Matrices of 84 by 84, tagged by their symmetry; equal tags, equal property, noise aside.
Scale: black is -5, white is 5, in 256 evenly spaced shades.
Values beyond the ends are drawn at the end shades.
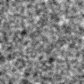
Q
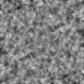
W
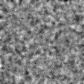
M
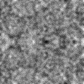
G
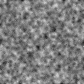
W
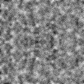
G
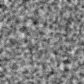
M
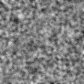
M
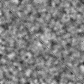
Q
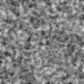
M
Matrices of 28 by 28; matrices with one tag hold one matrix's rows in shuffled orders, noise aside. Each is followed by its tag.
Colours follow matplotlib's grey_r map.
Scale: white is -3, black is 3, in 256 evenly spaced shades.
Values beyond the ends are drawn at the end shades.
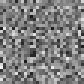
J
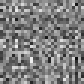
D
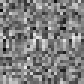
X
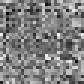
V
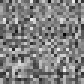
D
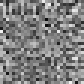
V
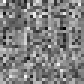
X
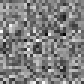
X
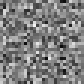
X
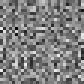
J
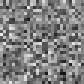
X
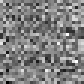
V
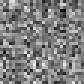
X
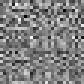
D
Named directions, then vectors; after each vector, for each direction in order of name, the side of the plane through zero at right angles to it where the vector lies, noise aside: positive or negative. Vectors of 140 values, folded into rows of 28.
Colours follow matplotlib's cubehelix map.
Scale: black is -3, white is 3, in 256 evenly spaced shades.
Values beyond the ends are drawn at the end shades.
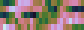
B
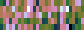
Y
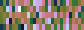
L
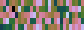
negative, positive, negative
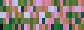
negative, positive, positive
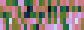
positive, negative, negative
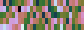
positive, negative, positive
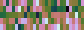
positive, positive, negative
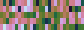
positive, negative, positive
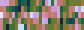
negative, negative, negative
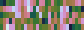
positive, positive, positive
